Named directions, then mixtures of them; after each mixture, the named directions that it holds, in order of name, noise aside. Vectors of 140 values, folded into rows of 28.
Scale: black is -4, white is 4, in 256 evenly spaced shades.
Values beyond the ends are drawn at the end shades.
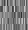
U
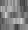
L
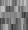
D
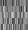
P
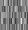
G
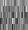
D, P.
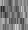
D, L, P.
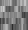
D.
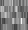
D, G, L.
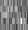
G, L.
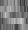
L.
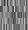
U.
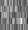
G, L.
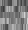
D.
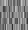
G, P, U.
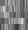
D, L, U.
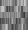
D.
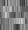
L, U.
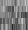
D, P, U.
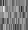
D, L, P.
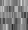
D, G.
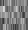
D, L, P.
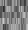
D, P.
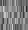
L, P.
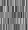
U.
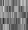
D, G, P.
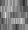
L.
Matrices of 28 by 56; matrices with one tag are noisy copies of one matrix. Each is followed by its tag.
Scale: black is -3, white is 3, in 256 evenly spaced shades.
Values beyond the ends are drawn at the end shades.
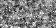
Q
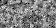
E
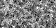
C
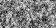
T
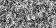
T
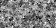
E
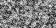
Q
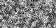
Q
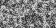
E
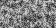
E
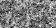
T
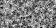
C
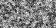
Q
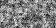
E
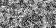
E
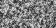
C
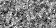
T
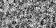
C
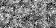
E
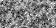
T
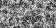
E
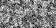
E
